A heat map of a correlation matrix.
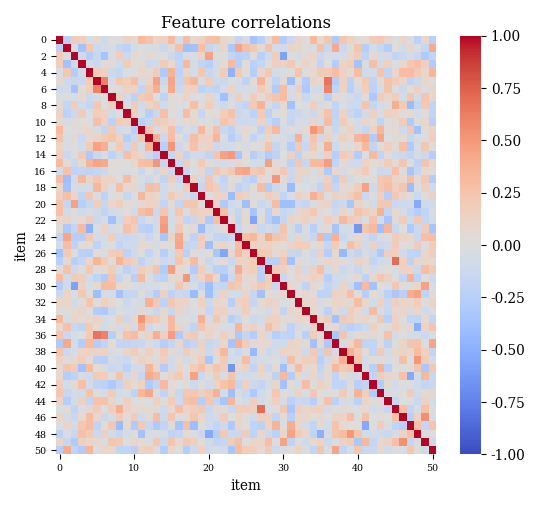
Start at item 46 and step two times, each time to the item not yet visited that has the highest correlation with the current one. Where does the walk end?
30
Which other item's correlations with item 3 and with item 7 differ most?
42
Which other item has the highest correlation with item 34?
11
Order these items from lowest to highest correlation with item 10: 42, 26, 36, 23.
26, 42, 23, 36
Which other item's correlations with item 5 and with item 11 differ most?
6
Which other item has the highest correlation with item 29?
17
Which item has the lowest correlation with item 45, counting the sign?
31
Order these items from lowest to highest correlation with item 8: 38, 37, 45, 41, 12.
37, 38, 12, 41, 45
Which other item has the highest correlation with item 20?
2
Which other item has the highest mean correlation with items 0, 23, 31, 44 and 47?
3
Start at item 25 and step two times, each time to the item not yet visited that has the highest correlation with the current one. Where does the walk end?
24
